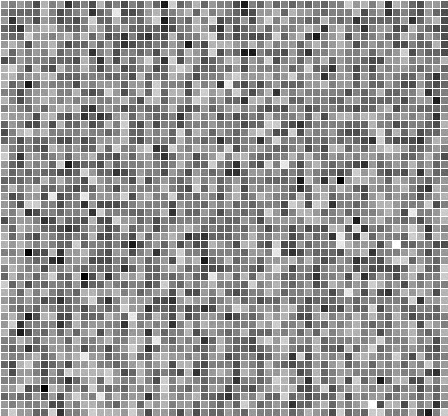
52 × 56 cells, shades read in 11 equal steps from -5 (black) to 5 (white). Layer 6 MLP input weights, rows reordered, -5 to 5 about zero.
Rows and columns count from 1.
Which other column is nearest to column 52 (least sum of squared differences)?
56
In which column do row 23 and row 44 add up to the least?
43
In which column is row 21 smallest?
9
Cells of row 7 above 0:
18
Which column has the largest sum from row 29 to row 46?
35
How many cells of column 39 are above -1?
25
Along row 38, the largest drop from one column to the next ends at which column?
53
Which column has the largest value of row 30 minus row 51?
55
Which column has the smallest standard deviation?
42
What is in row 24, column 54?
-3
